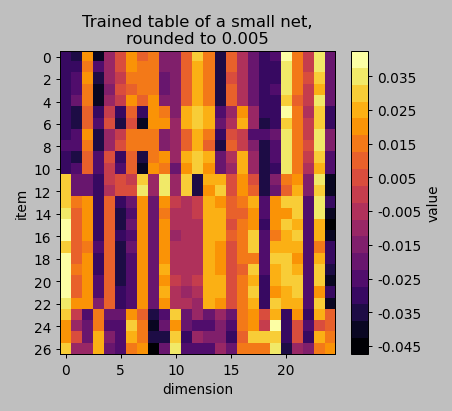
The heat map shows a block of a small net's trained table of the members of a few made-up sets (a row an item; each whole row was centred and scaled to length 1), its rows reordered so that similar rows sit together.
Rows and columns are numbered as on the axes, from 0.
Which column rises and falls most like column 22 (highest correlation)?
8
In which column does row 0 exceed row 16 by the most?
6
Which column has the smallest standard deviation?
23
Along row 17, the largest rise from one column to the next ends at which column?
19
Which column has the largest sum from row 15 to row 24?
0
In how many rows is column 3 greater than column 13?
4
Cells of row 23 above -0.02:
15
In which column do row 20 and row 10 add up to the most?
20
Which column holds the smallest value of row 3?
3
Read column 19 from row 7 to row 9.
-0.02 -0.025 -0.025
